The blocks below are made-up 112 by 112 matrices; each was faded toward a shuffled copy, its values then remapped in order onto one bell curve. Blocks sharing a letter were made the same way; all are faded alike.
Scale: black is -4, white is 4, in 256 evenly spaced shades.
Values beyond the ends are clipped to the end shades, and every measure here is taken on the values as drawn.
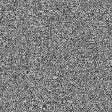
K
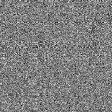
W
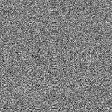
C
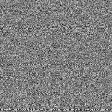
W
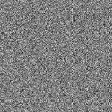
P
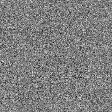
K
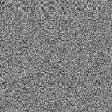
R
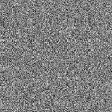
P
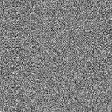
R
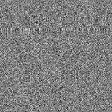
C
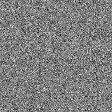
K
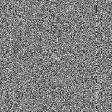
P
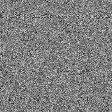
K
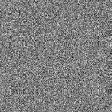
P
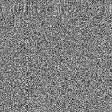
P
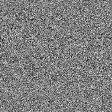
K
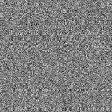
R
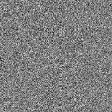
P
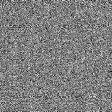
W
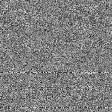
W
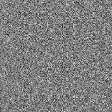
P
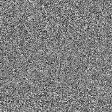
K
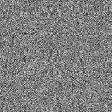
R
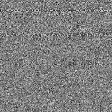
W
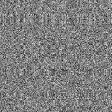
R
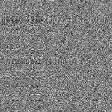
C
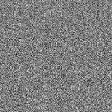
R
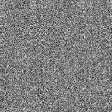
C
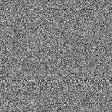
W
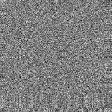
R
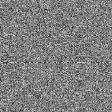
W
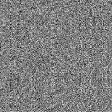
P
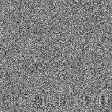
C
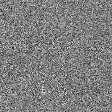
K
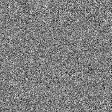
K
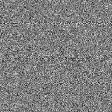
W
